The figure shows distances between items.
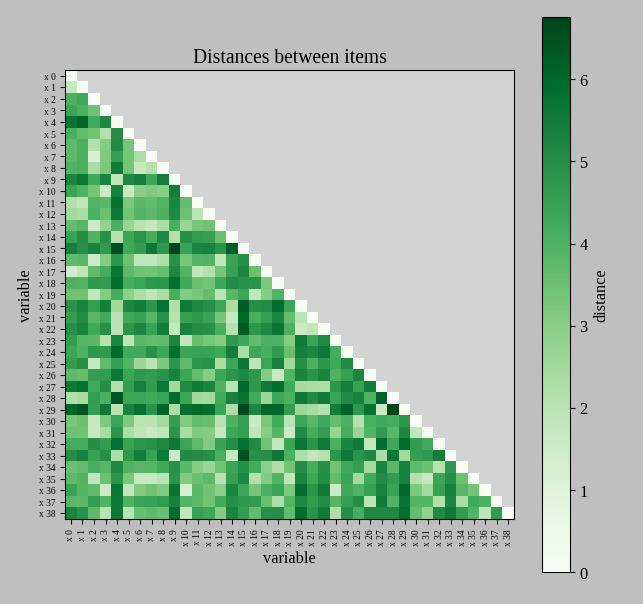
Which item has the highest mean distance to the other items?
x 15
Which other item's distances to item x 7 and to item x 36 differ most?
x 2
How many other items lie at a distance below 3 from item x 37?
4
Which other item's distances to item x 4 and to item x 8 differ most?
x 29
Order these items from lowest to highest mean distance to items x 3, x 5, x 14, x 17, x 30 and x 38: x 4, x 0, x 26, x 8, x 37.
x 8, x 0, x 37, x 26, x 4
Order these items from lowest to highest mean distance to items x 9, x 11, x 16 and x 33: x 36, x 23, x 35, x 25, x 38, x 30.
x 30, x 35, x 25, x 23, x 36, x 38
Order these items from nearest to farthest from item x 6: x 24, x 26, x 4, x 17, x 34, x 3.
x 3, x 17, x 34, x 24, x 26, x 4
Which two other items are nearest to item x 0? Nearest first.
x 17, x 1
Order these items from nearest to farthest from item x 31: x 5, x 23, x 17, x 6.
x 6, x 5, x 23, x 17
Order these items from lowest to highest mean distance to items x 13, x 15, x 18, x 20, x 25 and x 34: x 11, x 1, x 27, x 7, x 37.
x 7, x 37, x 11, x 1, x 27
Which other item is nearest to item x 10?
x 36
